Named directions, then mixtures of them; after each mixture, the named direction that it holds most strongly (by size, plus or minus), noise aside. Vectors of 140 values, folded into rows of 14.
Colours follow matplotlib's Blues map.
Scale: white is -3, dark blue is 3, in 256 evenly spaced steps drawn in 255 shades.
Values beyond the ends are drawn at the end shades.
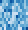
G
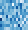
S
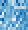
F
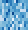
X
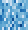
X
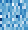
S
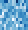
F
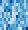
G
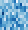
X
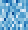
X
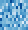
S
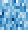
X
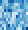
G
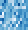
F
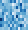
X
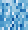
X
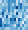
S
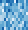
X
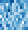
G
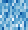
X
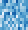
X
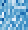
F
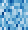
G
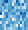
F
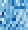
F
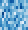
G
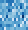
S
